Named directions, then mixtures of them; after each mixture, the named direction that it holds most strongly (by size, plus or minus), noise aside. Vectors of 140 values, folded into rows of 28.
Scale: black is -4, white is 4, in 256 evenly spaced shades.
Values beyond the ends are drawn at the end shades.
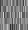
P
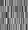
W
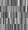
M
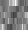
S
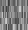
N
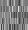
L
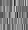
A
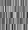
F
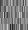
P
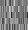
L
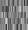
N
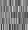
L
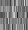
A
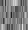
S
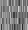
L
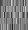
P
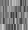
S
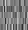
F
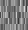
M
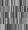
M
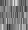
S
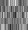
S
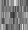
S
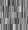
N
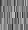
A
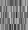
M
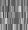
N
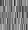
A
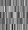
F
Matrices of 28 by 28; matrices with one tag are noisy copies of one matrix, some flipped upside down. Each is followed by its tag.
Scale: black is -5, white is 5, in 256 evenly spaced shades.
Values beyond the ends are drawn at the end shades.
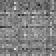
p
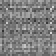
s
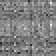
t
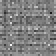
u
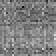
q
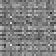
u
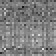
q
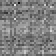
t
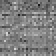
p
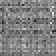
s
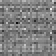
s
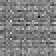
u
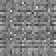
u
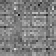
p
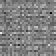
u
